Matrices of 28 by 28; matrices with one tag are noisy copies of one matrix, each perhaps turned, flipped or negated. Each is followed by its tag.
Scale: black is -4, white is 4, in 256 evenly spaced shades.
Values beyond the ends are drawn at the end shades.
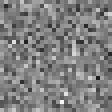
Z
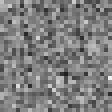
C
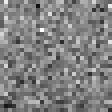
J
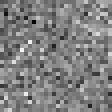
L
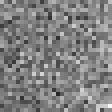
J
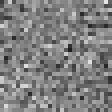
L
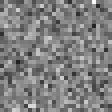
C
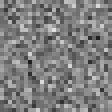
C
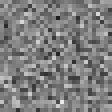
Z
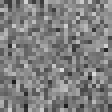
L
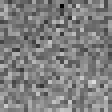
J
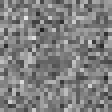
C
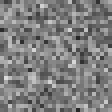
C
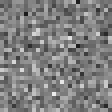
Z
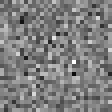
Z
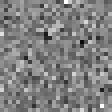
C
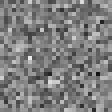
C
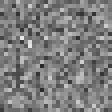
C
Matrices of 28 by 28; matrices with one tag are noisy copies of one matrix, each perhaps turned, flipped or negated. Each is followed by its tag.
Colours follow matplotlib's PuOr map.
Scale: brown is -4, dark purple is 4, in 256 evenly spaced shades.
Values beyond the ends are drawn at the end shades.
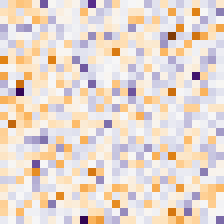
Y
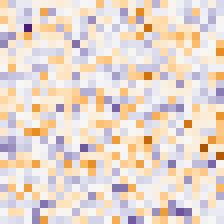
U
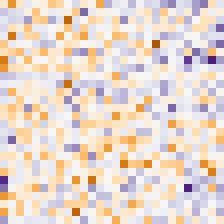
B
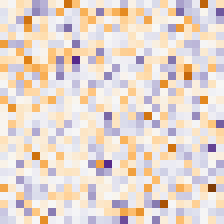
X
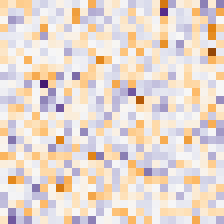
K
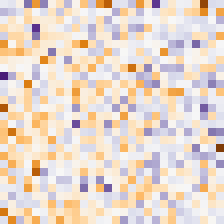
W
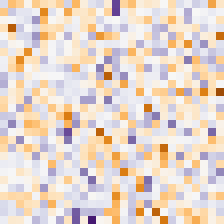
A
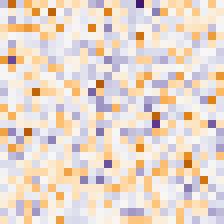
K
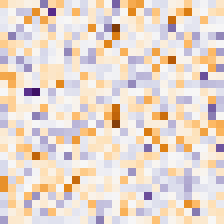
U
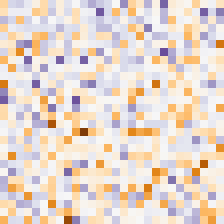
Y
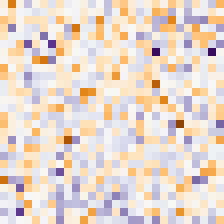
Y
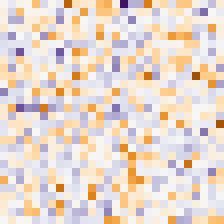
U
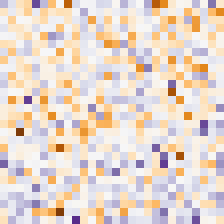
B
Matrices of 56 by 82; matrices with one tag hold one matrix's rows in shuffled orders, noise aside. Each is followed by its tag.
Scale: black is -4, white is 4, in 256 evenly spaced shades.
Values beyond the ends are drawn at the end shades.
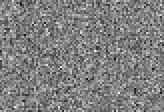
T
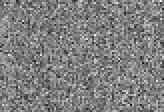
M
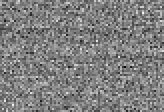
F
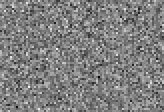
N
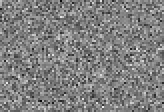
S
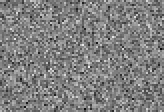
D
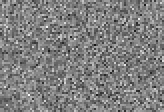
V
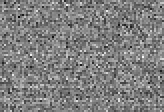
F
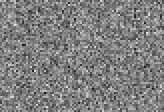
T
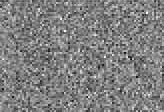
M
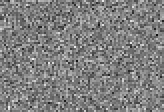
S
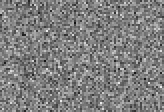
T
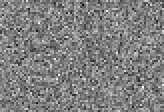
N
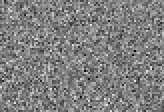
D
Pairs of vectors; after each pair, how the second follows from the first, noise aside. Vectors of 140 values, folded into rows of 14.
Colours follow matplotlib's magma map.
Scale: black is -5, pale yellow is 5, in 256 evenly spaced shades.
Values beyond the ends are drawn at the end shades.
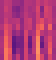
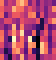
negated, scaled up.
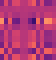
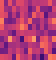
shuffled.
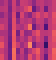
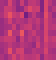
reversed, negated, shrunk.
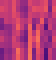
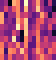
reversed, scaled up.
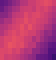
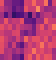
wrapped around.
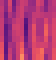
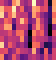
reversed, scaled up.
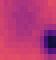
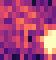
negated, scaled up.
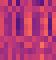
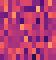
shuffled.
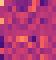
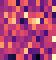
reversed, scaled up.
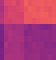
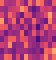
shuffled.
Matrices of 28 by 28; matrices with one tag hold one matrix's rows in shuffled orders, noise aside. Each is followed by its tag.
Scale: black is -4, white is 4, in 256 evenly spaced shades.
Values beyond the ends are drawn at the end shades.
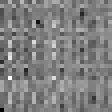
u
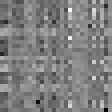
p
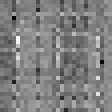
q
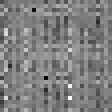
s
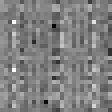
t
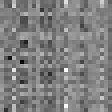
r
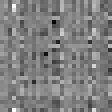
t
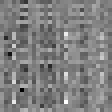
r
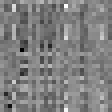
r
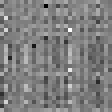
s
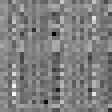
t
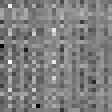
u
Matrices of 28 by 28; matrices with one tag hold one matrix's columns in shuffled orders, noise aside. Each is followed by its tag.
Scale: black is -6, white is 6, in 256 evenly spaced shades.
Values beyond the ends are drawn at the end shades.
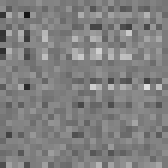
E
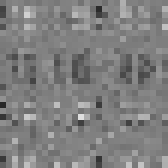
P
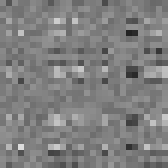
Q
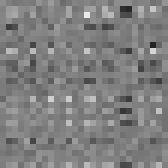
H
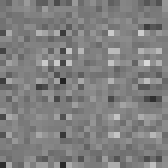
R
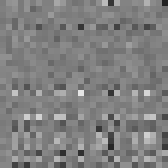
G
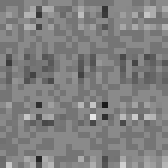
P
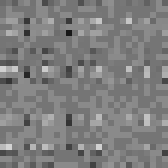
Q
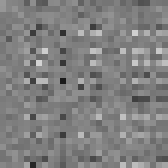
R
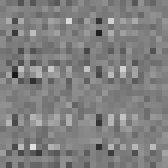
Q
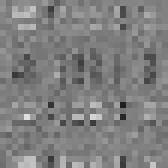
P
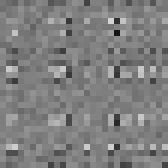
Q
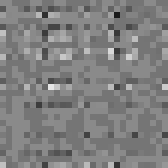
E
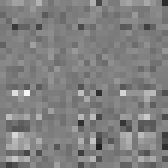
G
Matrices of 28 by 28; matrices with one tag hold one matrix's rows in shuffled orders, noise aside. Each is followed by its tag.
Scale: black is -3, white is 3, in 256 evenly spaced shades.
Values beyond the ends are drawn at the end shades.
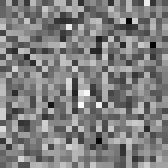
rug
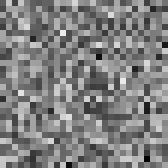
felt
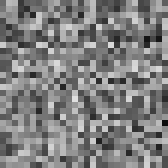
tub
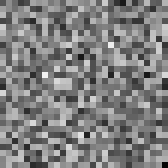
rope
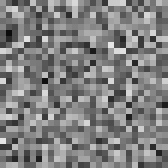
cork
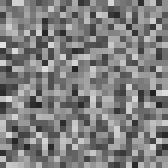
cork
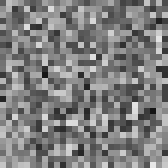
rope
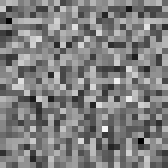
tub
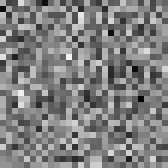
rug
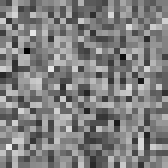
felt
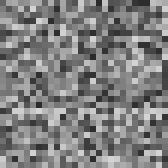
tub
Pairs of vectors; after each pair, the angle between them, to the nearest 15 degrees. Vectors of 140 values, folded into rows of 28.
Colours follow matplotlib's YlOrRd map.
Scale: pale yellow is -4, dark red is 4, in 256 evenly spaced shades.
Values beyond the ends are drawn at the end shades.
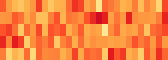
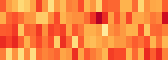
30 degrees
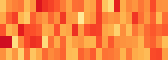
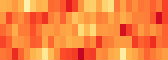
75 degrees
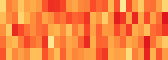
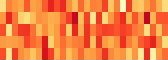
45 degrees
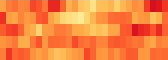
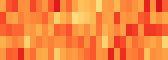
45 degrees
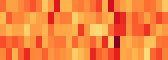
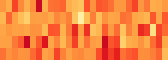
75 degrees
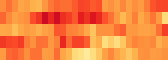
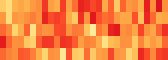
60 degrees
